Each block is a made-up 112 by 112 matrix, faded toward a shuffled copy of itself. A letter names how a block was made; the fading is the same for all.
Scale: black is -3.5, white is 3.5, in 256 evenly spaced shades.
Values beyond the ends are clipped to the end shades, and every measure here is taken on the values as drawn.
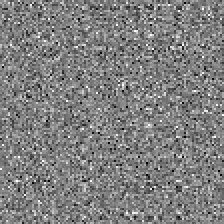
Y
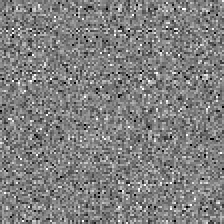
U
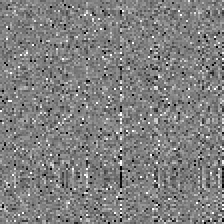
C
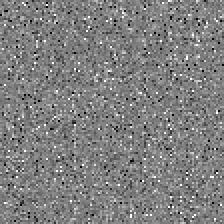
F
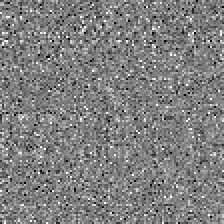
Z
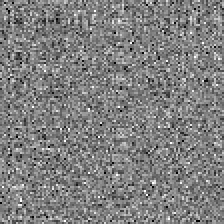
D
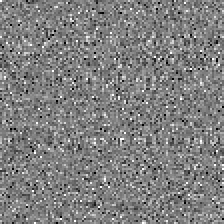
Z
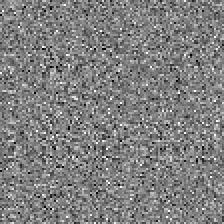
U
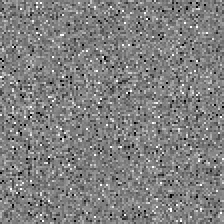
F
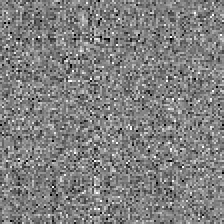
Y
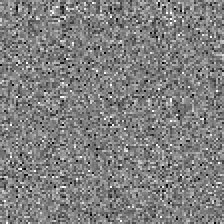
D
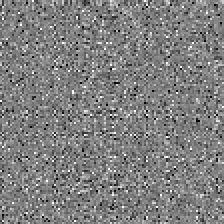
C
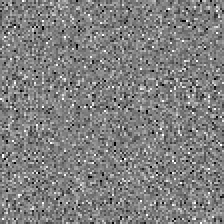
Z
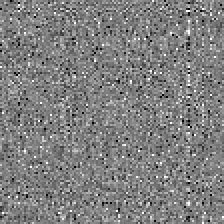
C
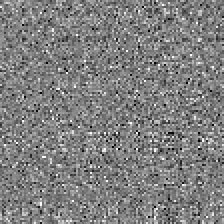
U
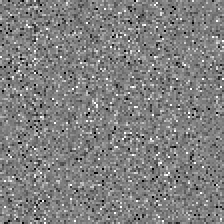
F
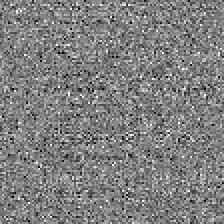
Y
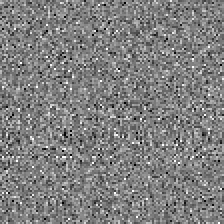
Y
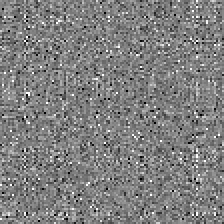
U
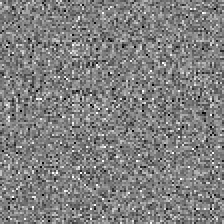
D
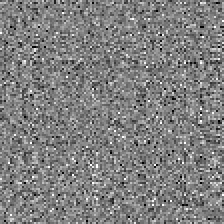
U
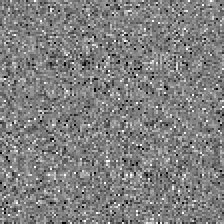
Z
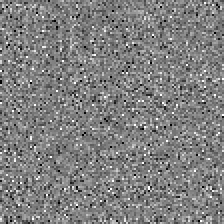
Z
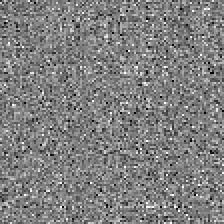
Y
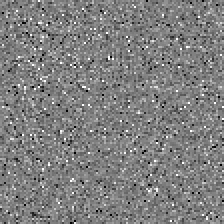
F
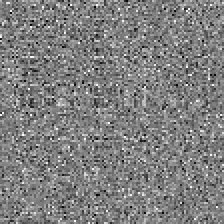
U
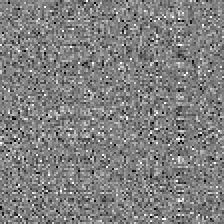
C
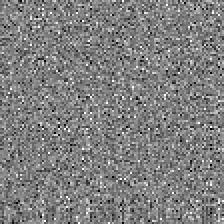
U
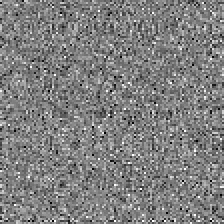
U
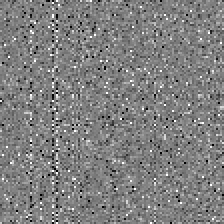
C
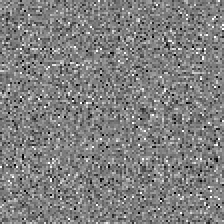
Z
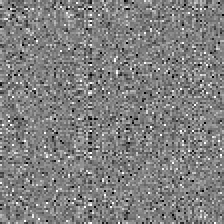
C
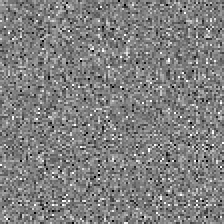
U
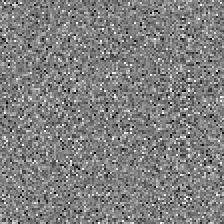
Z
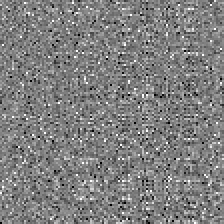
C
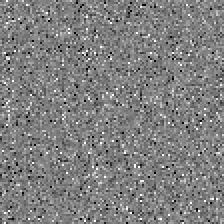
F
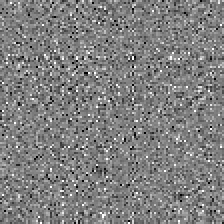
C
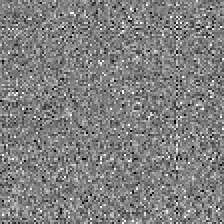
U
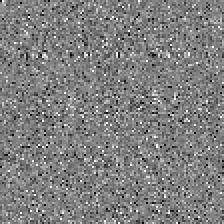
Z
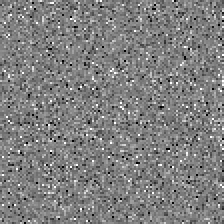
F
